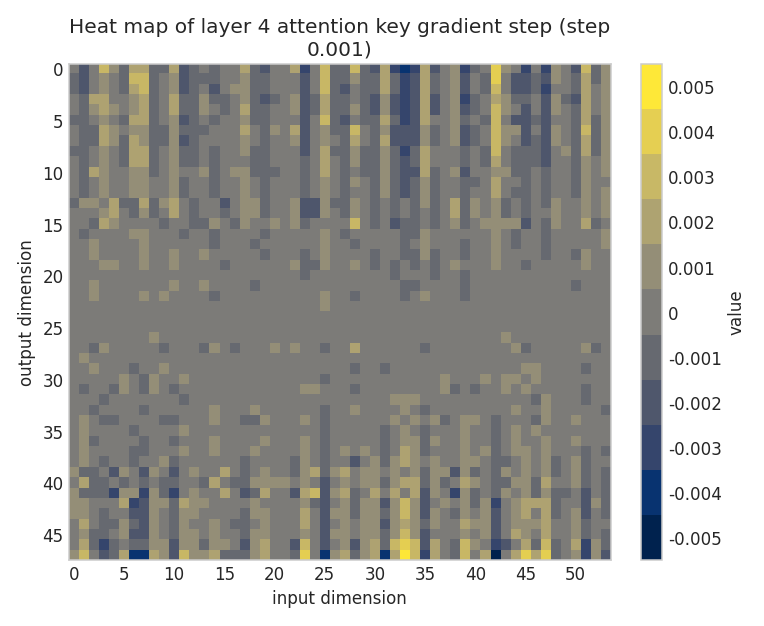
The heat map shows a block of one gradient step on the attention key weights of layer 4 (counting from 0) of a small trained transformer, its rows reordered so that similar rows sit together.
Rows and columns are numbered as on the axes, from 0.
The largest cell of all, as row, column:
47, 33
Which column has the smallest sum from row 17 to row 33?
39
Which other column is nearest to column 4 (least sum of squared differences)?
38
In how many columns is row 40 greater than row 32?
20
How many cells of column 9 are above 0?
7
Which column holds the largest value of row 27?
28
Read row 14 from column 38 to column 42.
0.002 -0.001 0.001 0 0.001
